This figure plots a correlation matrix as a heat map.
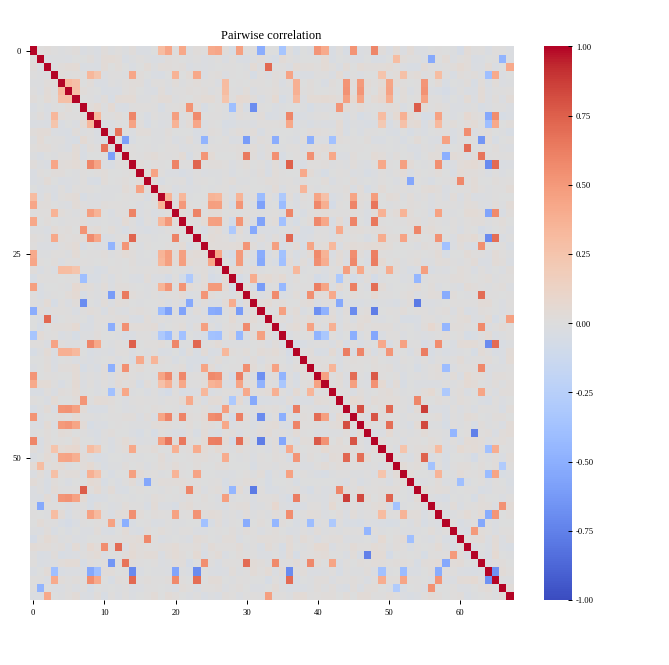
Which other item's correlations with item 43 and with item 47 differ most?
62
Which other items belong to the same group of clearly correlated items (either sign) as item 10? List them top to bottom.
12, 61
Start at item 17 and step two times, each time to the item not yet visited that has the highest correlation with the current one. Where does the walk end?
38
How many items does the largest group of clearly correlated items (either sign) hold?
13
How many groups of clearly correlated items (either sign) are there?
11
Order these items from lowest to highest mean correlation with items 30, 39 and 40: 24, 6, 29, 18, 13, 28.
28, 6, 18, 29, 24, 13
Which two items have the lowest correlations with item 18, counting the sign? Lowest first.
32, 35
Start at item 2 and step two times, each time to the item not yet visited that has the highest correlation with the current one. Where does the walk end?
67
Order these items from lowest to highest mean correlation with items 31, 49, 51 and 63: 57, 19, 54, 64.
54, 64, 19, 57
